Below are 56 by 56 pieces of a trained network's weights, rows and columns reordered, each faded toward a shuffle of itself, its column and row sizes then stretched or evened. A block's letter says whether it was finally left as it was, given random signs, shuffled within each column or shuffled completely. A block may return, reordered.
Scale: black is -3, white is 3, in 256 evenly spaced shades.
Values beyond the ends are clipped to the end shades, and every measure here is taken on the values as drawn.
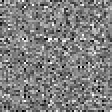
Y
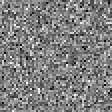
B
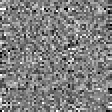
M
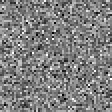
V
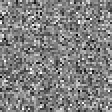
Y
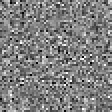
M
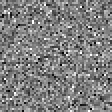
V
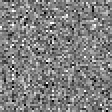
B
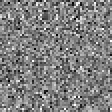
M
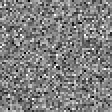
V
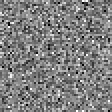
B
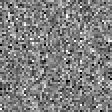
B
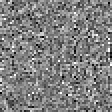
B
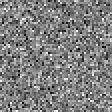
V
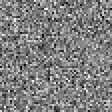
V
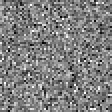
V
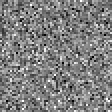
V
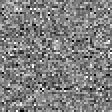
M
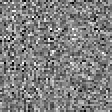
M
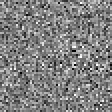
Y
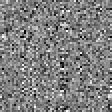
M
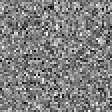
M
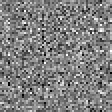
Y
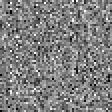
B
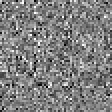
M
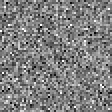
V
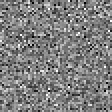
Y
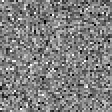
V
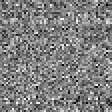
M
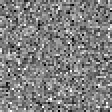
B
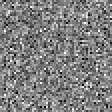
B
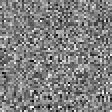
M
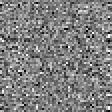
M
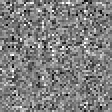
Y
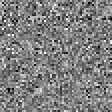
M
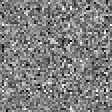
Y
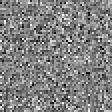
Y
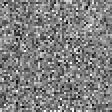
B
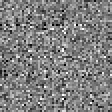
Y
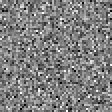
V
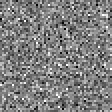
V
